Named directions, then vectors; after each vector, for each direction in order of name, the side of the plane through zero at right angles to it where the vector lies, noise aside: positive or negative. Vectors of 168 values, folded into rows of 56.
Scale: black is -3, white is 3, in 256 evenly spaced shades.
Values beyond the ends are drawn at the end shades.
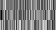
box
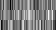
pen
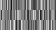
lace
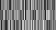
positive, negative, positive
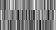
negative, negative, negative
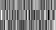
negative, negative, negative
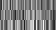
positive, negative, positive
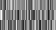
negative, negative, negative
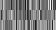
positive, positive, negative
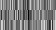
positive, positive, negative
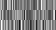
negative, positive, negative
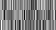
negative, positive, negative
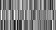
negative, negative, positive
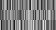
positive, negative, positive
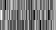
negative, negative, negative
